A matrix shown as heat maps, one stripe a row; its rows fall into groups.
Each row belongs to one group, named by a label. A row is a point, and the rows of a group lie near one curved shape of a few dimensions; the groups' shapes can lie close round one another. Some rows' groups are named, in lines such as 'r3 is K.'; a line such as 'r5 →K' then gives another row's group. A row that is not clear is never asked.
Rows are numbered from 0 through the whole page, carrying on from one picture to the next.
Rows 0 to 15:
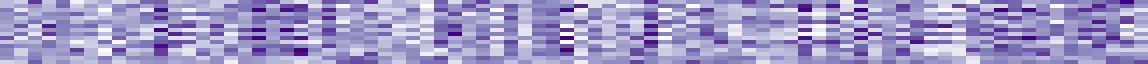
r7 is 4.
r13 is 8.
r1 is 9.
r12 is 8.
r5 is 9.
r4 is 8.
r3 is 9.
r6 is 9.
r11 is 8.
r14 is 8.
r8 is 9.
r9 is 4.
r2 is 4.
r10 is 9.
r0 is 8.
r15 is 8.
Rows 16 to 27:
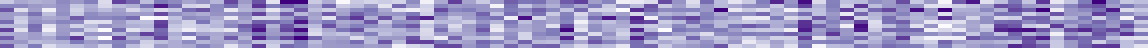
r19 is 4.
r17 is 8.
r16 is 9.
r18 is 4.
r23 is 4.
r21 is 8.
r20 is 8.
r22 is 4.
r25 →8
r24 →9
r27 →4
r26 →8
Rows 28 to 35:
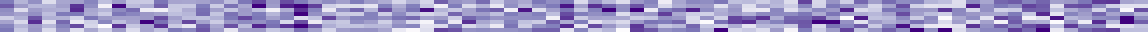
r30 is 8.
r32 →4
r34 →8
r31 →9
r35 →4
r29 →8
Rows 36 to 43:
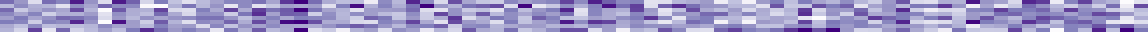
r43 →9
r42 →8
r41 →8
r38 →8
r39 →4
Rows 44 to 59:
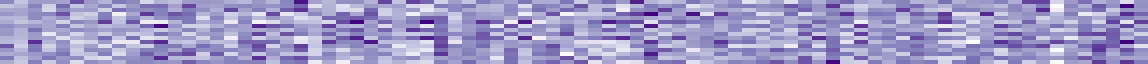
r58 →8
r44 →8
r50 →8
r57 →9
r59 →9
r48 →8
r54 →8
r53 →8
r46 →9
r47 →9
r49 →8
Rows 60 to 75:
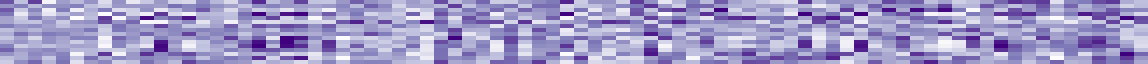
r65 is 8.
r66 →8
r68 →9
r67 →9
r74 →9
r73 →9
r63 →4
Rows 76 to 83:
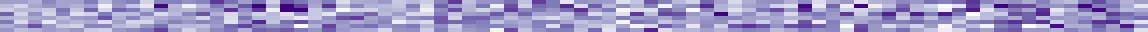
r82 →4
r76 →9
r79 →4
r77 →4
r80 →8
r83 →8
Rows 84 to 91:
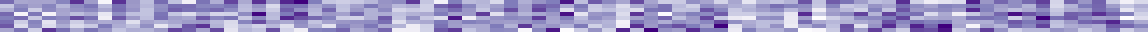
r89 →4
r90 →4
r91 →9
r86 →9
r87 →4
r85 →9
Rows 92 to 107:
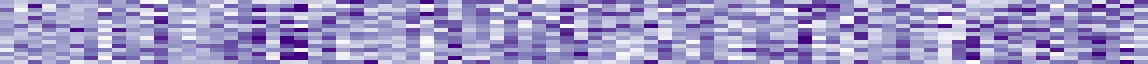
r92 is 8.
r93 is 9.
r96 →4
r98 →9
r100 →4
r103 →9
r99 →8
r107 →8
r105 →9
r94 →4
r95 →8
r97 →4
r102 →9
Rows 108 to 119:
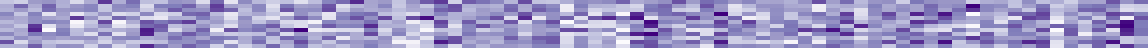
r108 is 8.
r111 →4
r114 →8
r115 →9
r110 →9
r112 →8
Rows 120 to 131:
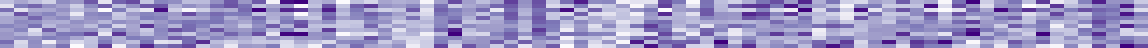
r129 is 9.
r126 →9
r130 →4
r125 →9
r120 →9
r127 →9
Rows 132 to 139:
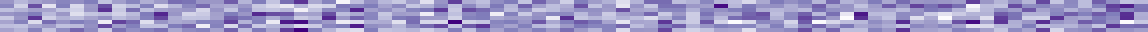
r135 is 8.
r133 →4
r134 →8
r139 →9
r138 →8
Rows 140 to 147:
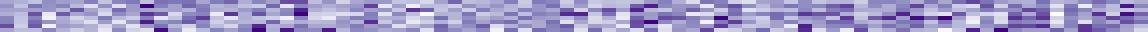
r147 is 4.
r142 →8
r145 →9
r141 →9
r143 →9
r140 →9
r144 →4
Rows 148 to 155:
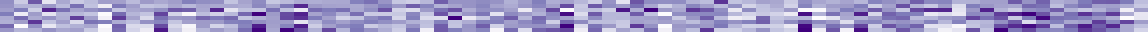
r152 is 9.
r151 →4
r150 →9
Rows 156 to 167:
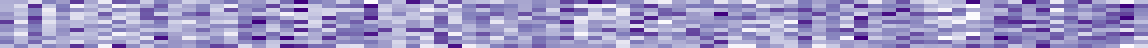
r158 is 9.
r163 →8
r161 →4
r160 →8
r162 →4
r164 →8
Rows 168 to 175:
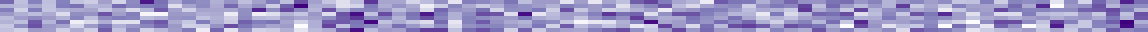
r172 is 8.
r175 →8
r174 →4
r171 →8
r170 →4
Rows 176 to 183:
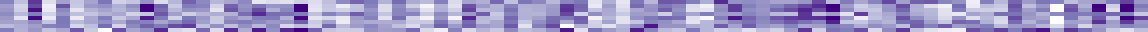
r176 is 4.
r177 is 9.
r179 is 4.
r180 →9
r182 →9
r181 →9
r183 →8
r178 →9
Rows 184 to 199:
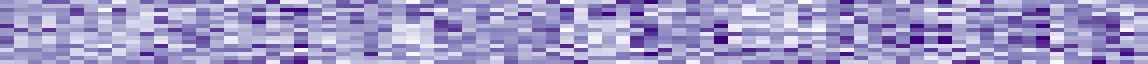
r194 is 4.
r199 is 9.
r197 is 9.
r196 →4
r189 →4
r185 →8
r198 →8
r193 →4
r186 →8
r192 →9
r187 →8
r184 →9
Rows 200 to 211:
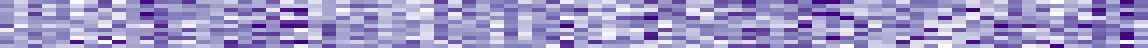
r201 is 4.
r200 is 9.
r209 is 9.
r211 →4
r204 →9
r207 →4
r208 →8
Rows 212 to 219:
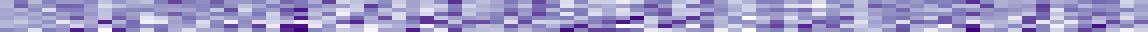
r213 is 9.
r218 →9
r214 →9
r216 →8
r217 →8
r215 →9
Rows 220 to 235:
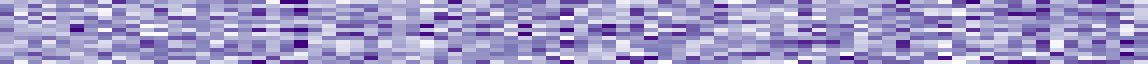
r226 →8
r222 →8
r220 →9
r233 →4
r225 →4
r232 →9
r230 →9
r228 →8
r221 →4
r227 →8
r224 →9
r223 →4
